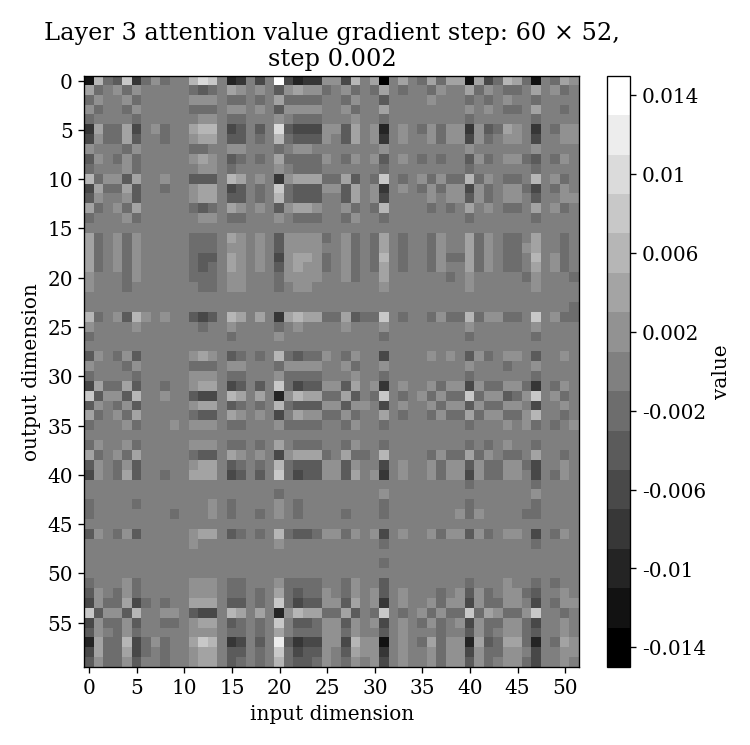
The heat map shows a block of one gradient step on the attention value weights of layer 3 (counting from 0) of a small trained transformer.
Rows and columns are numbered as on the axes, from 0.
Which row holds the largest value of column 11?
0
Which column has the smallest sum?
31
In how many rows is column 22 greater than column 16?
10
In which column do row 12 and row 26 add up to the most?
20
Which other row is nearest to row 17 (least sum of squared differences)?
16
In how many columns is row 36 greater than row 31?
21
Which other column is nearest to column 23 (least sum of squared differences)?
24
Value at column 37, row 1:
0.002
